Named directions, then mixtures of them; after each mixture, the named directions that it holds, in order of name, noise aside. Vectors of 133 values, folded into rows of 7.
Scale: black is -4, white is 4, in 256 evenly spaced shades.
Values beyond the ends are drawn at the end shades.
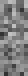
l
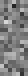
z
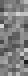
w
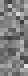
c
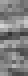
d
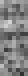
d, z.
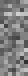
c, w.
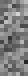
c, w, z.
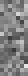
c.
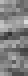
d.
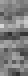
d.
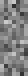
l, z.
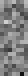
l, z.
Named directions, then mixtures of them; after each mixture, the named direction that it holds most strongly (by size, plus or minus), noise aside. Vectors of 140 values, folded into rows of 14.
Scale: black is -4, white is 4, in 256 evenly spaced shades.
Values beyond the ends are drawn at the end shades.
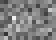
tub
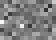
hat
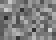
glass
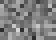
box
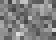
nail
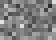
hat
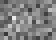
tub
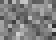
nail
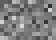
hat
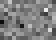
hat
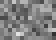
nail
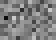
glass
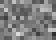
nail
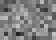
glass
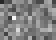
tub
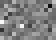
hat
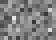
tub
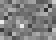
hat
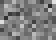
hat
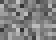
box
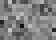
nail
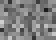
box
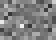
hat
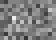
tub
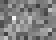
tub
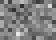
nail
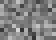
box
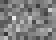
tub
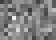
tub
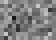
tub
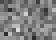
tub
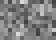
nail
